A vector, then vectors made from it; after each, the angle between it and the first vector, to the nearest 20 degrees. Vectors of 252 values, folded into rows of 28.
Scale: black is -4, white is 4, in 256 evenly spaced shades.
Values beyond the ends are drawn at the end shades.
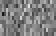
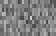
120 degrees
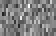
20 degrees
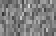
20 degrees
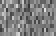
140 degrees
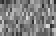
80 degrees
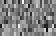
120 degrees
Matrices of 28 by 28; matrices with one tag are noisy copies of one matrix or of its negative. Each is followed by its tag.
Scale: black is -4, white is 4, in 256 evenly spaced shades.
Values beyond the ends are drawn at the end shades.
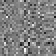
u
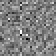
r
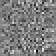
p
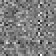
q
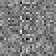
r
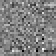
p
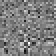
u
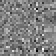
p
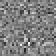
u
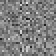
r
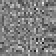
p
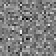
r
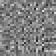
p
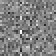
r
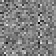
q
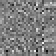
p
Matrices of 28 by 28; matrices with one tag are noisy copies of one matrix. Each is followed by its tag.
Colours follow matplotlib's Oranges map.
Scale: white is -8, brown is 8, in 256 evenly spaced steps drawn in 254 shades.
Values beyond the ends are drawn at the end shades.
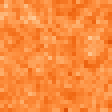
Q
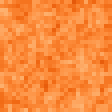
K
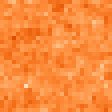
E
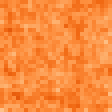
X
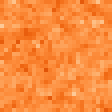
E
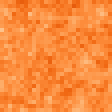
K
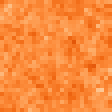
Q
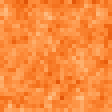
K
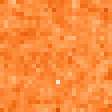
E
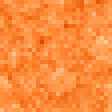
X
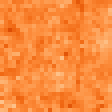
X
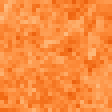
Q
